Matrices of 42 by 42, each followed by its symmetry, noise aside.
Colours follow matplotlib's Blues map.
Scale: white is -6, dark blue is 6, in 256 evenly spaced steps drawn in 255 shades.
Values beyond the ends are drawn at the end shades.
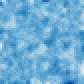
antisymmetric.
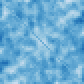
same after a half turn.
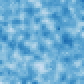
antisymmetric.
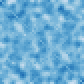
same after a half turn.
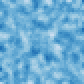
antisymmetric.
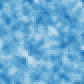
symmetric across the other diagonal.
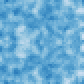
mirrored top to bottom.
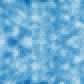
mirrored top to bottom.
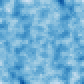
same after a half turn.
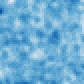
antisymmetric.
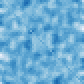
same after a half turn.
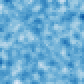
antisymmetric.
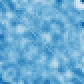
symmetric across the other diagonal.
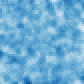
antisymmetric.
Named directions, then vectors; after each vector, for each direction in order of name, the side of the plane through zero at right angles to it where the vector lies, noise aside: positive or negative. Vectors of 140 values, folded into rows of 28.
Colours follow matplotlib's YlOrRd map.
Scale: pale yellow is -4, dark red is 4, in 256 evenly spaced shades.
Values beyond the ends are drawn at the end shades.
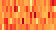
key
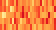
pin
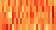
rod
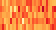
negative, positive, positive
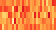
positive, positive, negative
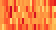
positive, negative, negative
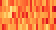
negative, positive, positive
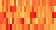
positive, negative, positive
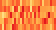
positive, positive, negative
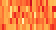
negative, positive, positive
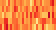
positive, positive, positive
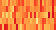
positive, positive, positive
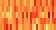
positive, positive, positive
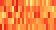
positive, positive, negative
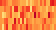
positive, positive, negative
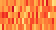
negative, negative, positive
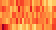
negative, positive, positive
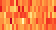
negative, positive, negative
